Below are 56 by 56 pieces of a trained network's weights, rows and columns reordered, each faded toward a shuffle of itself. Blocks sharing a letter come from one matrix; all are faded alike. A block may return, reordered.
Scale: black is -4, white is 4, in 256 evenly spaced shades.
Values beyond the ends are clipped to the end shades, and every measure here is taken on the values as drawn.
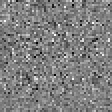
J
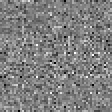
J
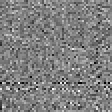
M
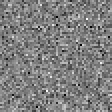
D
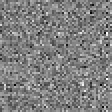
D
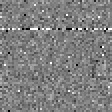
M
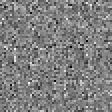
D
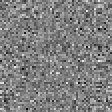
D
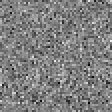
D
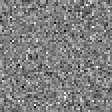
J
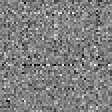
M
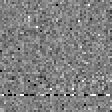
M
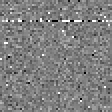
M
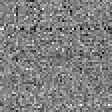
M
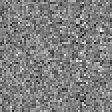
D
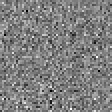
D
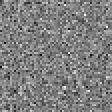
D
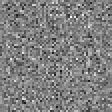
D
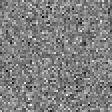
D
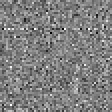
M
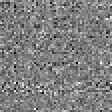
J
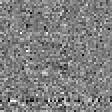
M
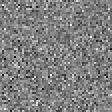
D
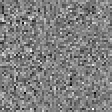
D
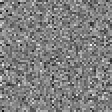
D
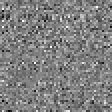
J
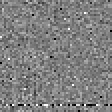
M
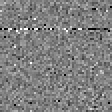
M
